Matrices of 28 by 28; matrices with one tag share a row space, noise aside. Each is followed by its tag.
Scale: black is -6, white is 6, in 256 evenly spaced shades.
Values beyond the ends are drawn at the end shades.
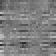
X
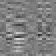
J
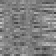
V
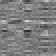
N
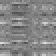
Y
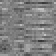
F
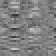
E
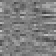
V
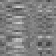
J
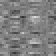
E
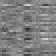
N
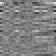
V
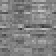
F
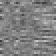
V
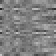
V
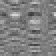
E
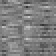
N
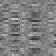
E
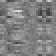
J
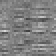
F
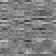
F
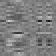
J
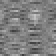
E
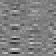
E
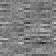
F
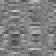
E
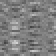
E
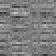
Y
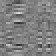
J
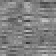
N
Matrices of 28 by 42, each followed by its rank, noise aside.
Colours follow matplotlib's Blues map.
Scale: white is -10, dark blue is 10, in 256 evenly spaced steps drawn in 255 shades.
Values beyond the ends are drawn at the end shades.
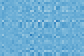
two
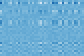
one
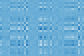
one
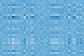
one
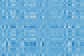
two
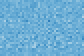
four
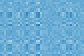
one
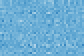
four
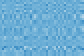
two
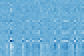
one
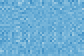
four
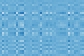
one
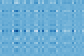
one
